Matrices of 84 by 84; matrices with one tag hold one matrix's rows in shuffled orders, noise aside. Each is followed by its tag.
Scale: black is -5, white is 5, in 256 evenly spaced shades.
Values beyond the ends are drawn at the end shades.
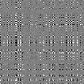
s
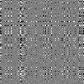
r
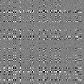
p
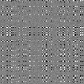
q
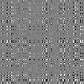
q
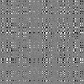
q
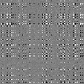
q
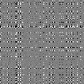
s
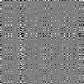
r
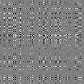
p
